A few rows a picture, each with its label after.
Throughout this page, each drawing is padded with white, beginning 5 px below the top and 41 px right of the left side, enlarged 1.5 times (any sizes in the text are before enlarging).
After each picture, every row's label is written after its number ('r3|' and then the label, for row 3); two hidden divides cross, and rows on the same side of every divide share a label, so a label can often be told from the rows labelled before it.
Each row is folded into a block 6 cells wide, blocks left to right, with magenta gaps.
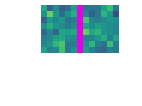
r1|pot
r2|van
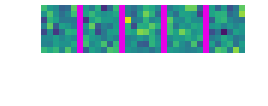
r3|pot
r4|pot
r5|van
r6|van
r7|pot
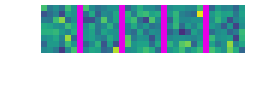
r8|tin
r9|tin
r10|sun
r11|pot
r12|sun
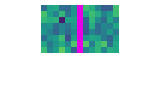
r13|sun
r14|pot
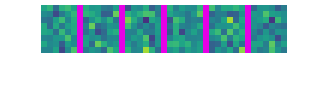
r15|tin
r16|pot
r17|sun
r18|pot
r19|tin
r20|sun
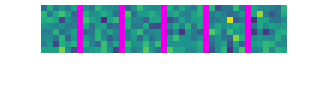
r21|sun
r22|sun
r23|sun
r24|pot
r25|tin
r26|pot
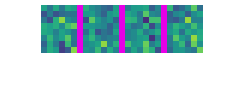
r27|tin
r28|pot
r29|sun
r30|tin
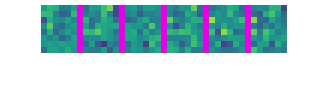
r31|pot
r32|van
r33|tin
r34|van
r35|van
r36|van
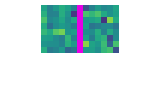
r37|van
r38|sun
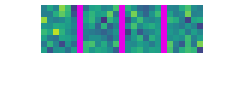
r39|van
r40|sun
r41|pot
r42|sun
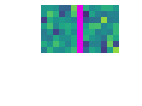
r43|pot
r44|tin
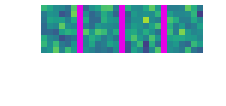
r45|pot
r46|van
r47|tin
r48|van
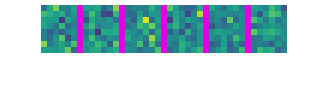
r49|sun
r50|pot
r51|tin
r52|pot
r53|tin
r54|van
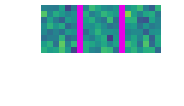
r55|sun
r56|sun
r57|sun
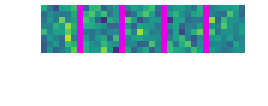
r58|tin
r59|sun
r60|van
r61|pot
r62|van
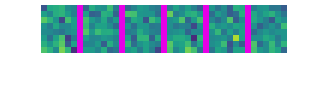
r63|sun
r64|van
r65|sun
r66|sun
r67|tin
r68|sun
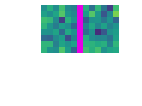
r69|sun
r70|pot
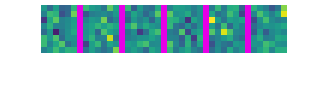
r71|pot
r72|tin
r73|pot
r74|sun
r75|van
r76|pot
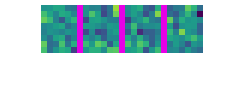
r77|sun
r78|pot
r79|pot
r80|van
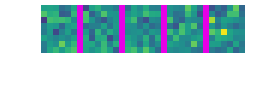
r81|pot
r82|sun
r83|sun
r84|van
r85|van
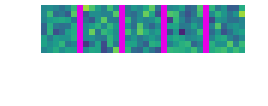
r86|pot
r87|tin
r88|van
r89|pot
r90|pot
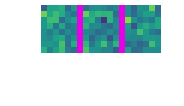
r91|sun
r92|sun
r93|van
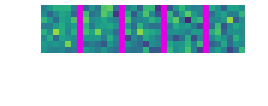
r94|van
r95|van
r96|van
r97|sun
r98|tin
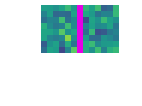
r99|tin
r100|pot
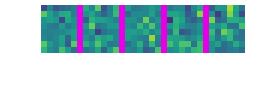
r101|sun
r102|pot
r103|tin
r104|pot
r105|van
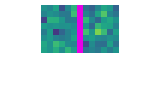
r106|pot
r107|van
